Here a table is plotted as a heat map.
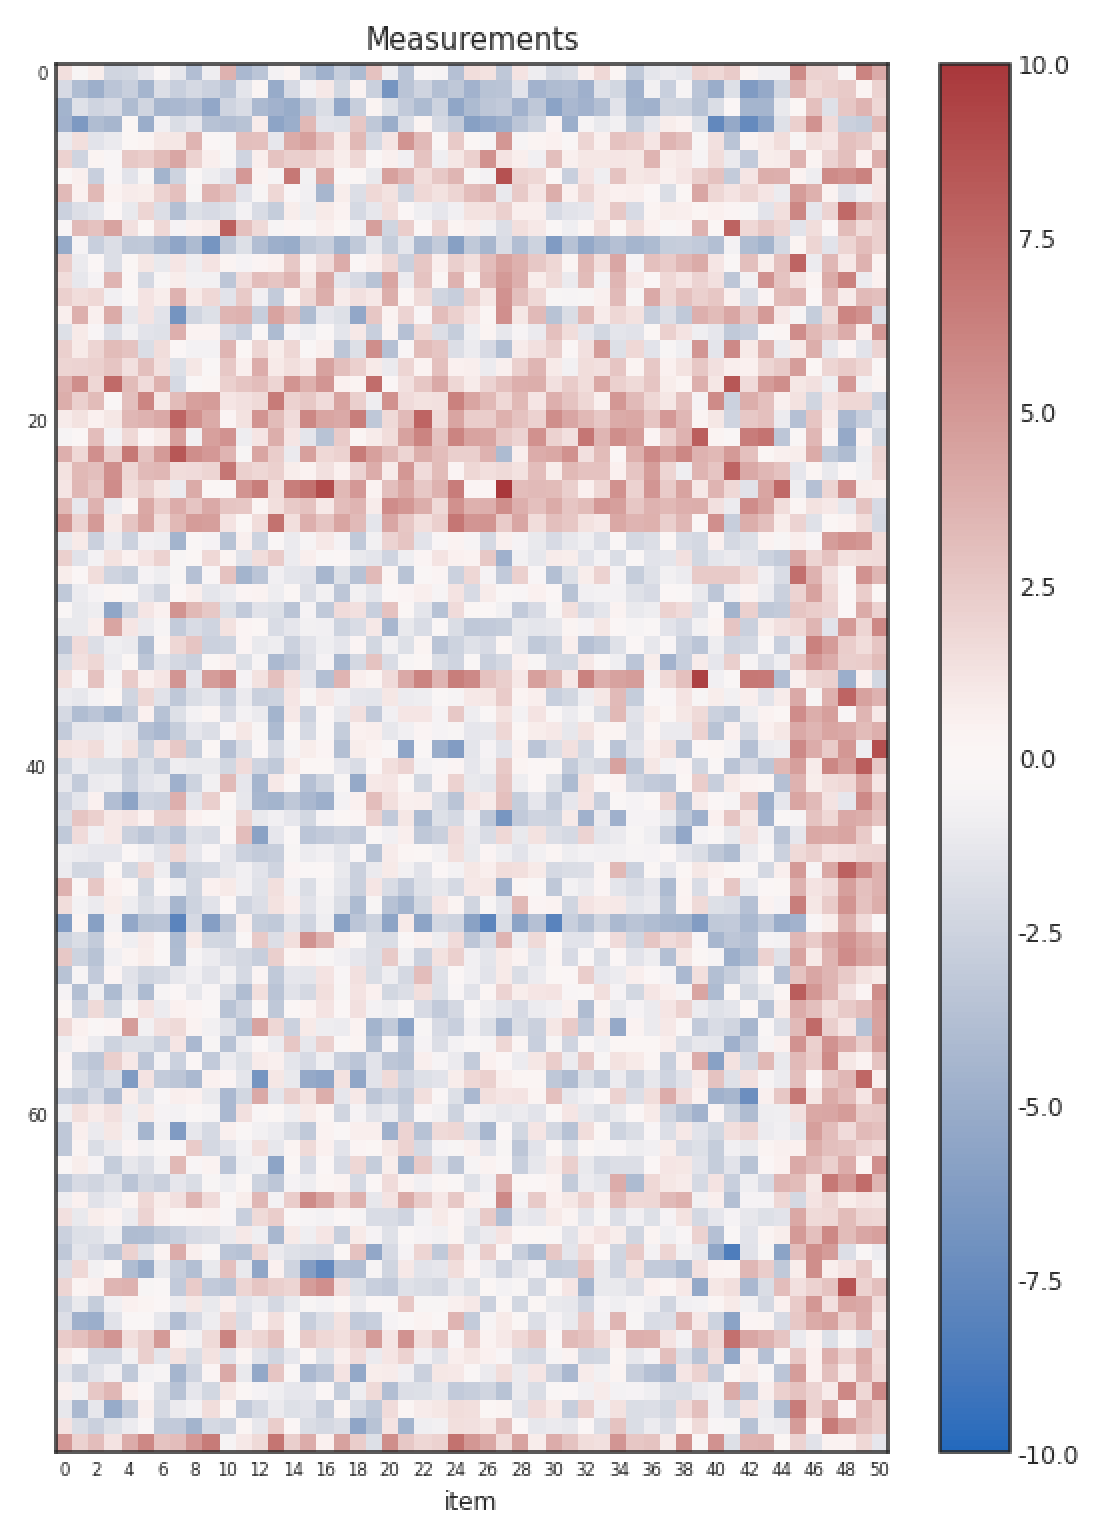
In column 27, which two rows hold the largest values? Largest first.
24, 6
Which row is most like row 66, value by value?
28
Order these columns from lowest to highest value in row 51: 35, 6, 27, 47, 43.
35, 6, 27, 43, 47
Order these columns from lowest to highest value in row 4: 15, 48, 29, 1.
29, 1, 48, 15
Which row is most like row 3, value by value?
1
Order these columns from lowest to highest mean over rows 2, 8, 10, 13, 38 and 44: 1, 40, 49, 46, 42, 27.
42, 40, 1, 27, 46, 49
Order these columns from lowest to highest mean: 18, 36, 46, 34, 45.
18, 36, 34, 46, 45
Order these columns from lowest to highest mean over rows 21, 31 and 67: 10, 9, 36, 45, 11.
11, 36, 10, 9, 45
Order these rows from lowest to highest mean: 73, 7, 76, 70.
76, 70, 7, 73
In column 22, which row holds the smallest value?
49
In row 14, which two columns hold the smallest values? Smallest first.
7, 18
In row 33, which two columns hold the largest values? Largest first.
46, 47
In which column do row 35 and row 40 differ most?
39
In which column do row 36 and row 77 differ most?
48
